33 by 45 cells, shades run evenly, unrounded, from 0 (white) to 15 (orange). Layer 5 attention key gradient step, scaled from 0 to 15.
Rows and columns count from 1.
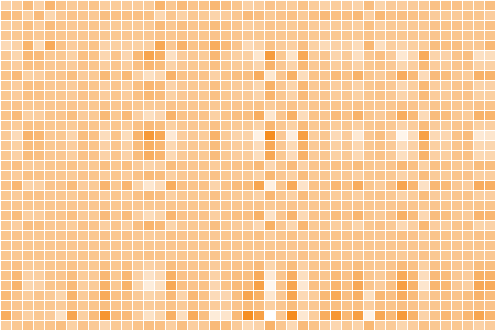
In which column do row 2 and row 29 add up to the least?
25
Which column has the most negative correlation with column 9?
29
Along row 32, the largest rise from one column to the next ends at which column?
35
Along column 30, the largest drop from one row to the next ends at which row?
33
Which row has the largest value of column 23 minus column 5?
32
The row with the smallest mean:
14
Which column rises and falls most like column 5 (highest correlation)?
17
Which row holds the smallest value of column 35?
5
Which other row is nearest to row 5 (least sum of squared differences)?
1
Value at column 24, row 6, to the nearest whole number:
3
